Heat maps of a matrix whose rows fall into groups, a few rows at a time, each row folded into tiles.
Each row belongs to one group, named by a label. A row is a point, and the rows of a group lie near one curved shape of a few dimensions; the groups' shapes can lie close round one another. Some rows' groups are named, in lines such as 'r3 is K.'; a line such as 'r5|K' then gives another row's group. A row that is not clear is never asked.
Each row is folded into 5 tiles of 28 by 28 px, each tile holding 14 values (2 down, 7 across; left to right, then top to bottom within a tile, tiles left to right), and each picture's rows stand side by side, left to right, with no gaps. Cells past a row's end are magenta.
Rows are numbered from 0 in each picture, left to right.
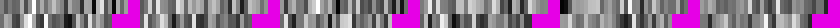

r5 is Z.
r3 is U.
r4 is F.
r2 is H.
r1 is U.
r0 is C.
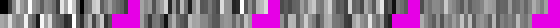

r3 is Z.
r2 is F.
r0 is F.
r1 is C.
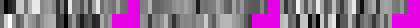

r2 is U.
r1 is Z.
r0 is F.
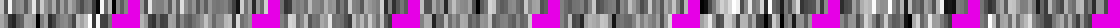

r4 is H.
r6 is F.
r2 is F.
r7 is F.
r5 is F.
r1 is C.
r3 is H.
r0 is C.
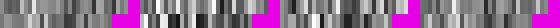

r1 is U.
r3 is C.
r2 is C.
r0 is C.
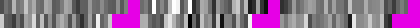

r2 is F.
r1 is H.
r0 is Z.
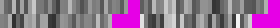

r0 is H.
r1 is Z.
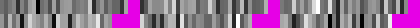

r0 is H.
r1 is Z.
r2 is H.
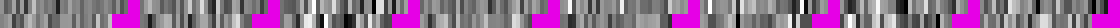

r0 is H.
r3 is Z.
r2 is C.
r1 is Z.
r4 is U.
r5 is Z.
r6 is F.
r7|H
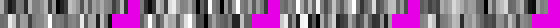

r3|F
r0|F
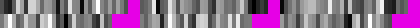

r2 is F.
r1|H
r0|F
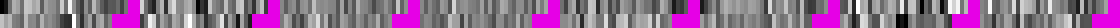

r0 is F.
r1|F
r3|C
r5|F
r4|H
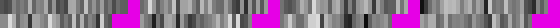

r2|C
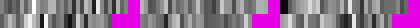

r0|C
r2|F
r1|C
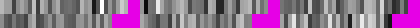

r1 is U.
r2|F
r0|C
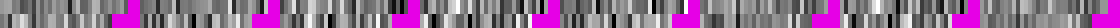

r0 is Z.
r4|H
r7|Z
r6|H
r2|H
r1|H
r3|H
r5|Z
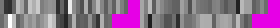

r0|F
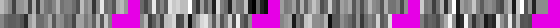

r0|C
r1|H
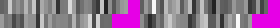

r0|Z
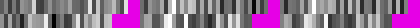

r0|H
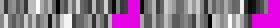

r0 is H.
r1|F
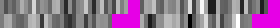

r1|Z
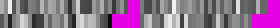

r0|Z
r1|C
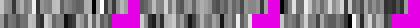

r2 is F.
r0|C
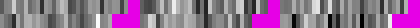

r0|Z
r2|H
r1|F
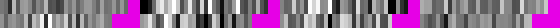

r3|C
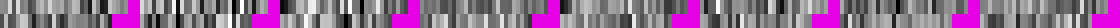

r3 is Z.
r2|F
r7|Z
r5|U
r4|F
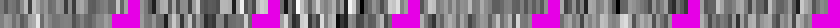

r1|C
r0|C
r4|H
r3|Z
